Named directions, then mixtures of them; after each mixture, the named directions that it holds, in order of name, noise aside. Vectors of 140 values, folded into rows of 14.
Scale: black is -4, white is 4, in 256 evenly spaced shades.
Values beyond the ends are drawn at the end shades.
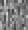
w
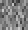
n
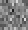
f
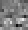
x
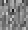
f, w.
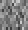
n.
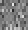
f, n.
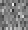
f, n.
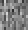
w.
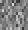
n.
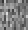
w.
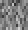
n.
